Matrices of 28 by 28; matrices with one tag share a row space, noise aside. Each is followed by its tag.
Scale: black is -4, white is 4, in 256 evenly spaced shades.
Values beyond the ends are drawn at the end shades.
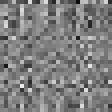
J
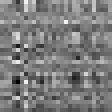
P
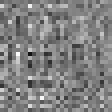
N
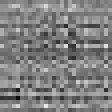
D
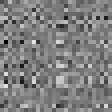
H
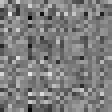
N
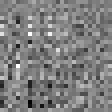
N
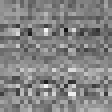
D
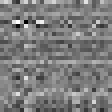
P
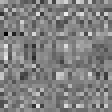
H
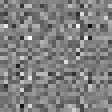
J
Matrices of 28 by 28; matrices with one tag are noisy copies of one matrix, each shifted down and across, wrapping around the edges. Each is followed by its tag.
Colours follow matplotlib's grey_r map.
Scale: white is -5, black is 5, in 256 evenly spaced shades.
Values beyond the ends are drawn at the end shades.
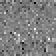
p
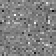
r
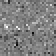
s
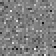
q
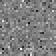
q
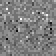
p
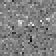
s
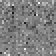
p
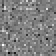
r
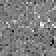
s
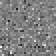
q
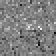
s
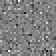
q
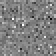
q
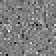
q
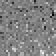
s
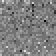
p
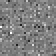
q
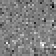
s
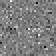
q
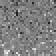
s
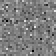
q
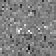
s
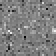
s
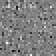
r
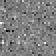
r
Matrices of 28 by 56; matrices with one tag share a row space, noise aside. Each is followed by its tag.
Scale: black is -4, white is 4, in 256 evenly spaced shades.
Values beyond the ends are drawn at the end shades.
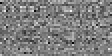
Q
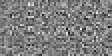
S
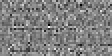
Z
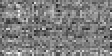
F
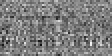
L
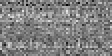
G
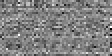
F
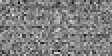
L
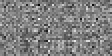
Q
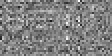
G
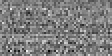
Z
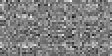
Q
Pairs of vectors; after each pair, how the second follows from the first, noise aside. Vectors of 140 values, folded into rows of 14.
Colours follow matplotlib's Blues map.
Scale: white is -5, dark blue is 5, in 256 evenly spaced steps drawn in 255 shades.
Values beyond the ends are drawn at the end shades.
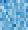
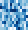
wrapped around, scaled up.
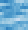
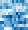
reversed, scaled up.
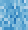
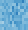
reversed, shrunk.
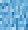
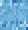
reversed, negated, partly zeroed.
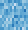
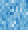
reversed, partly zeroed.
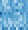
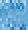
reversed, negated, partly zeroed.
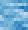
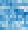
negated.
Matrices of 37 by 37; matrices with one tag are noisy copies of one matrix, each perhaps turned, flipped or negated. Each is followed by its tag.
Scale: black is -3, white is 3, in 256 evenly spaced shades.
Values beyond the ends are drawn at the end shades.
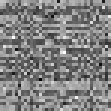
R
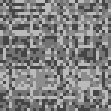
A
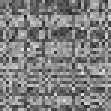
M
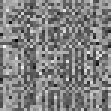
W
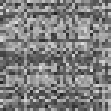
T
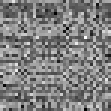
W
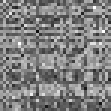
M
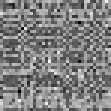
W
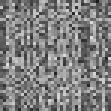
R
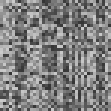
M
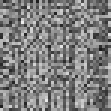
W
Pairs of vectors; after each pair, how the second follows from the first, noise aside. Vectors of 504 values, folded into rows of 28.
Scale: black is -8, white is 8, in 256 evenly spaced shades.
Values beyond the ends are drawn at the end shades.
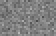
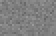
wrapped around, shrunk.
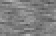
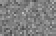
shuffled.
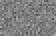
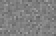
negated, shrunk.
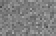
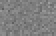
wrapped around, shrunk.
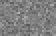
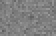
reversed, negated, shrunk.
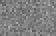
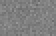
shrunk.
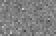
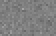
shrunk.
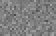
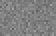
shrunk.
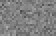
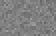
reversed, negated, shrunk.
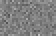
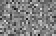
negated, scaled up.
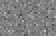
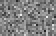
negated, scaled up.
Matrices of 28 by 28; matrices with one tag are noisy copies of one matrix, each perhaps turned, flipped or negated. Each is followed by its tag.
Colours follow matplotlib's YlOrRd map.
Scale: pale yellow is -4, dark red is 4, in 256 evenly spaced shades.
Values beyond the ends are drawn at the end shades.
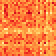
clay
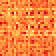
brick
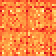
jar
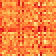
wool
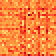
brick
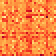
wool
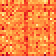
jar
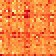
wool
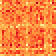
jar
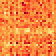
clay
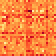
wool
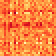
clay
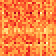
clay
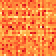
brick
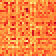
brick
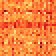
clay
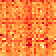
wool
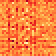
brick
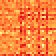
brick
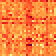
wool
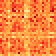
wool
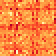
wool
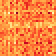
clay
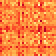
wool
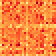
jar
